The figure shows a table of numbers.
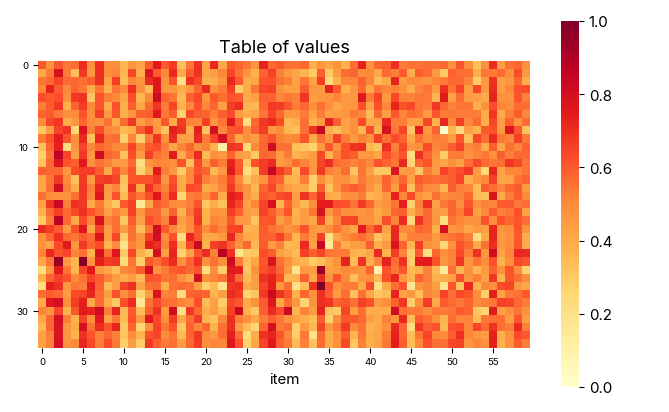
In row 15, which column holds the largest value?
2
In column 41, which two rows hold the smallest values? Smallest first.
25, 27
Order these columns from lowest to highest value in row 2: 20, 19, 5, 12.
20, 12, 5, 19
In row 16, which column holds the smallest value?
17
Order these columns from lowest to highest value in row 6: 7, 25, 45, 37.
25, 37, 45, 7
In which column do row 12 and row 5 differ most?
45
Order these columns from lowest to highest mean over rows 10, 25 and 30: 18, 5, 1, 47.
1, 47, 18, 5
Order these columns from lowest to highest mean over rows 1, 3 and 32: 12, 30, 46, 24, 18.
12, 24, 30, 18, 46
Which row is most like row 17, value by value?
29
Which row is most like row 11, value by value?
19
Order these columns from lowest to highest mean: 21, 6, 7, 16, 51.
21, 6, 51, 16, 7
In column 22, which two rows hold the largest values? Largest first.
23, 9
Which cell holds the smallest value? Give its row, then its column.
8, 49
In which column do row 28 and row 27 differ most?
49
